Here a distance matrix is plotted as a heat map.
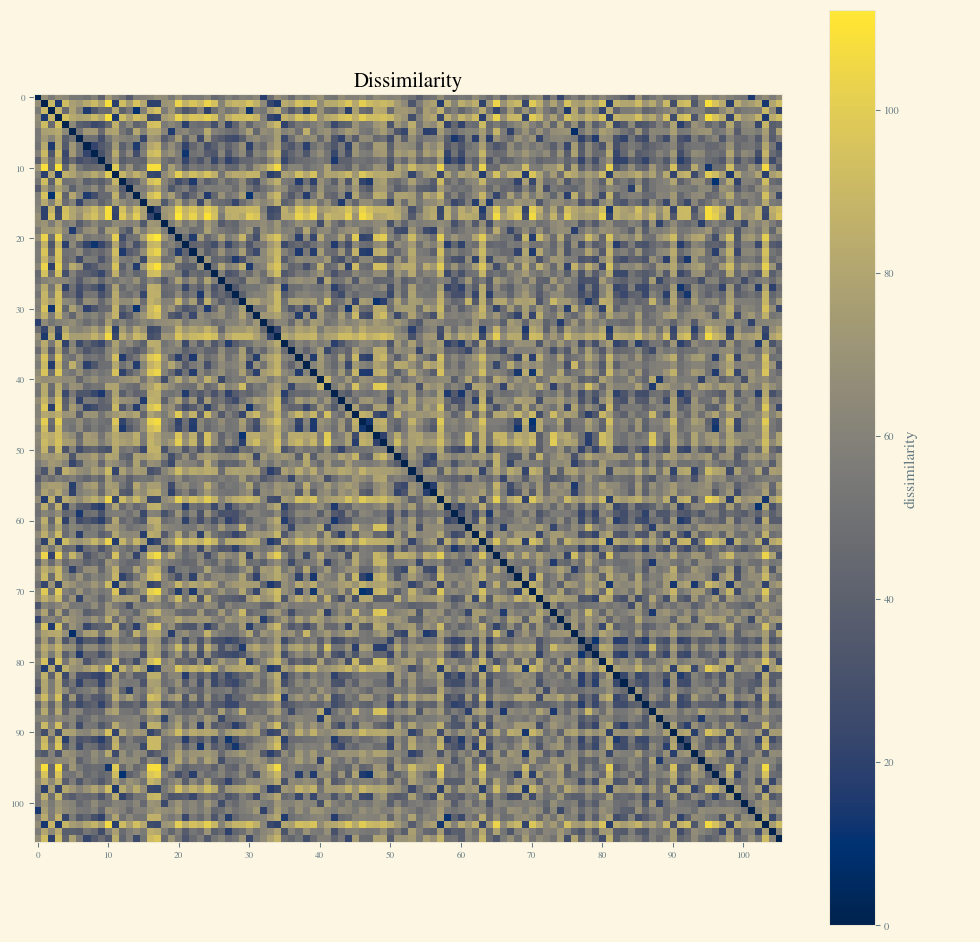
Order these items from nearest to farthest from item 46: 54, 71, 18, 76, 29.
76, 18, 54, 29, 71
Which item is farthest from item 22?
17
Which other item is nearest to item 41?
87
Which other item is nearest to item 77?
79
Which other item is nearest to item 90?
69
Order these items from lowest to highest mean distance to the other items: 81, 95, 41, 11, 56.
56, 95, 41, 81, 11
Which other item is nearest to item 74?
32
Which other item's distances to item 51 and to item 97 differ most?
85
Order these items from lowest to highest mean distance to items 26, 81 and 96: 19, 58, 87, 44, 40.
40, 19, 58, 44, 87
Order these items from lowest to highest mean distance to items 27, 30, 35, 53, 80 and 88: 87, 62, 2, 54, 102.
2, 102, 54, 62, 87
